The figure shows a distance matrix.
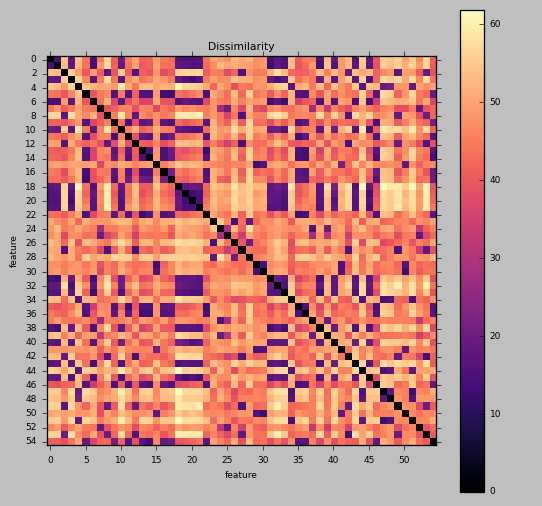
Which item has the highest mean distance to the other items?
28
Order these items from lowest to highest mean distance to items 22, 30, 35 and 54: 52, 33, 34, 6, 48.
6, 33, 52, 34, 48
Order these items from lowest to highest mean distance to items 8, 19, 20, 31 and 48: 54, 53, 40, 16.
40, 54, 16, 53
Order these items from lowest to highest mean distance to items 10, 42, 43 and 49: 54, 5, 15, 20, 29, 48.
20, 54, 5, 29, 15, 48
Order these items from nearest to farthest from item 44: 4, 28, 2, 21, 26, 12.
4, 26, 28, 12, 2, 21
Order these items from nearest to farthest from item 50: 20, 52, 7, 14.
7, 52, 14, 20
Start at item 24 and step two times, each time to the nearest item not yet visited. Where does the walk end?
39
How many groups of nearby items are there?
8
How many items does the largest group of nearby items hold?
16
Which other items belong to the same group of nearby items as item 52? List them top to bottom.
7, 25
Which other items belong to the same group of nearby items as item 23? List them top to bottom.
26, 28
